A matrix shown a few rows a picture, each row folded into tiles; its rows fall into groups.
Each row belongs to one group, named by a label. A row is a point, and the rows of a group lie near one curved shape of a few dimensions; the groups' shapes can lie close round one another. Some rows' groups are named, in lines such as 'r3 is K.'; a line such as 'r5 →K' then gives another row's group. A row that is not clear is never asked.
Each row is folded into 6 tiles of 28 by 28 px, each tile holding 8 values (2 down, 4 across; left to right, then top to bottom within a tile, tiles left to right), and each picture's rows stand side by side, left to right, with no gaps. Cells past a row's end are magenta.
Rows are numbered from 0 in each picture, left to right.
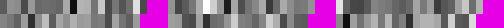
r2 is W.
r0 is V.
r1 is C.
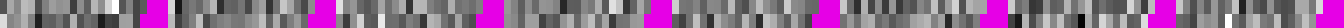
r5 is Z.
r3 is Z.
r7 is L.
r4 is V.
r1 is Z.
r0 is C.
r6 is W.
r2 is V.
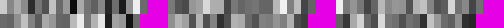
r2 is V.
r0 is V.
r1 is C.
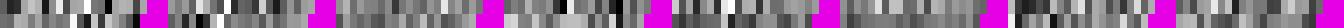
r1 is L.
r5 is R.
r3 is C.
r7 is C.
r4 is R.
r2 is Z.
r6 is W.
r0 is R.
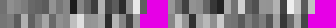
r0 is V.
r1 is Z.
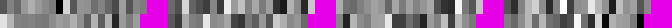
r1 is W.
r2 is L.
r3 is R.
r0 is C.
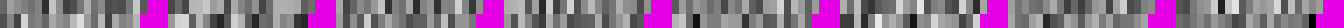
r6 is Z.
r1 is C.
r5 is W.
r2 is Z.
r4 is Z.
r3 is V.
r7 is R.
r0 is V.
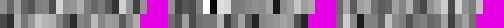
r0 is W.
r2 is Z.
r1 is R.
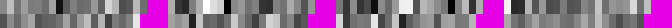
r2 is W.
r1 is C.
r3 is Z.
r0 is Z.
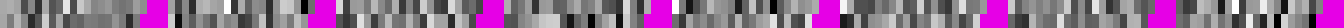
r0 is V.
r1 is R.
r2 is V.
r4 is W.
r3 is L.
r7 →R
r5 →W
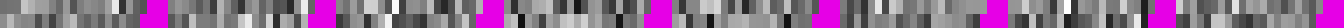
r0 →C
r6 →R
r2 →L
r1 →V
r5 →R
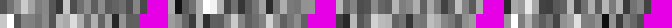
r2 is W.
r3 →C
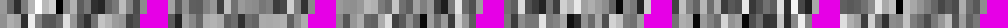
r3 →W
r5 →C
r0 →C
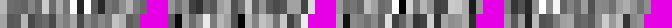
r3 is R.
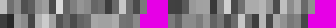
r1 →R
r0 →W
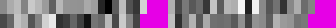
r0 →L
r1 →W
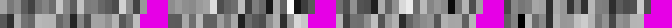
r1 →Z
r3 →V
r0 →W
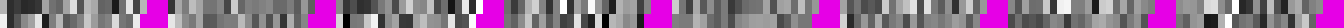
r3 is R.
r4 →Z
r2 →W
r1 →C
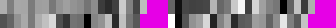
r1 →W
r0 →L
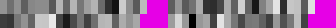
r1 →Z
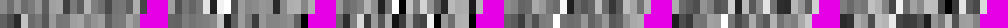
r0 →V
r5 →L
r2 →R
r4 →L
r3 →L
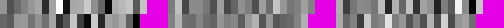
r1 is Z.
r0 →R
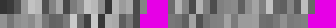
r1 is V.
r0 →R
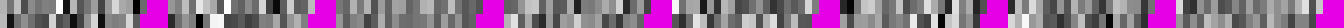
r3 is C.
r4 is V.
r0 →R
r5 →R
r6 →C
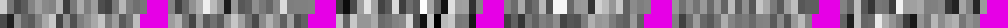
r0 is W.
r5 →W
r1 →C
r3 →R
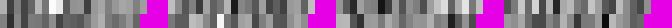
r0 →R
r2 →Z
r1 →L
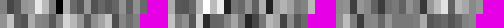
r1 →C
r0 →C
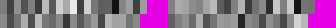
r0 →W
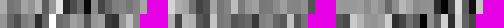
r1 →V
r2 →L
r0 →L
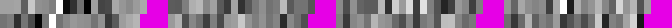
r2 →W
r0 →L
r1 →C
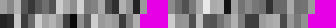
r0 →W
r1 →C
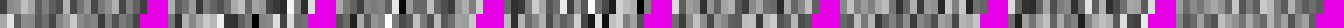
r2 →L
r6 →W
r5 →Z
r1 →L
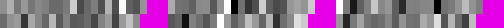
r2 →W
